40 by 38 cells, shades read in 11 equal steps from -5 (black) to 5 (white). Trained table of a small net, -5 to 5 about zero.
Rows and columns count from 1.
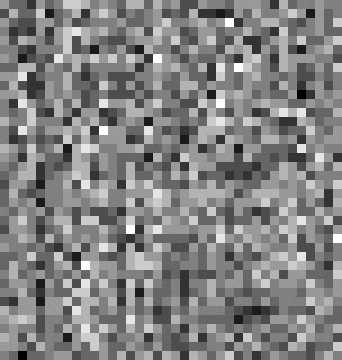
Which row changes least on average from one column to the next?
22
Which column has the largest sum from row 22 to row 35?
15
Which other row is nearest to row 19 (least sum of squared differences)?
33
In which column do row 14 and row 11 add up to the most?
25
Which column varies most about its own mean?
34
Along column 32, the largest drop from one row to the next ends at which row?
14
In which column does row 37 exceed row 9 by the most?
10
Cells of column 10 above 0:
24
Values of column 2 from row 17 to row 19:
1 0 -1
